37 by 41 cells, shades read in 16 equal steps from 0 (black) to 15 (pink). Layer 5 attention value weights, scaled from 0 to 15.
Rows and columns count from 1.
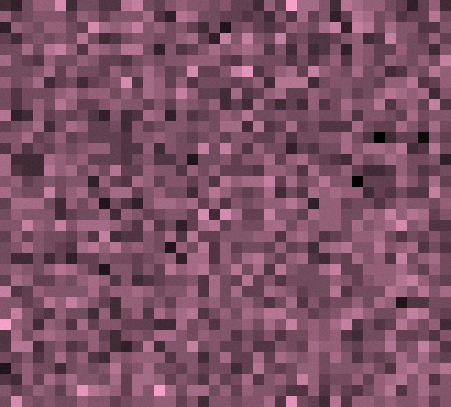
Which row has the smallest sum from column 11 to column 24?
15
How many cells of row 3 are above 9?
9
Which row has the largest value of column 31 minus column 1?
3
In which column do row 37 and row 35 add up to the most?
27
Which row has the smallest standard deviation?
6
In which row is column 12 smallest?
32
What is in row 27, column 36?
11
